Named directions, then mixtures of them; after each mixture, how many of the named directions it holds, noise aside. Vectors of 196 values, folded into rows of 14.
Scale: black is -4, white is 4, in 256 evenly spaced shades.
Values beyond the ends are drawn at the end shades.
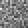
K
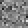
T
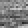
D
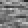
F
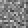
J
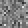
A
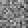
three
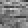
two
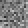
one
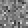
one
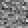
two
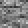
three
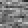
one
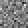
three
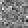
one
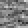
two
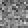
three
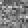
two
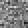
two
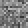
three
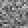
four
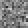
three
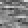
one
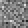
two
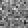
three
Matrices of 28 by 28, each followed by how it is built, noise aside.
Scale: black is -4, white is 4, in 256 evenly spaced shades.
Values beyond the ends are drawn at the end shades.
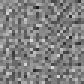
repeating rows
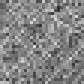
Hankel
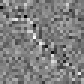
banded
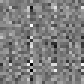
low rank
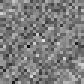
Hankel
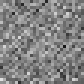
Hankel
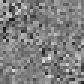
block diagonal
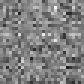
low rank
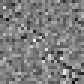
block diagonal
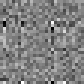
low rank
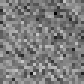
Toeplitz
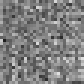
blocks
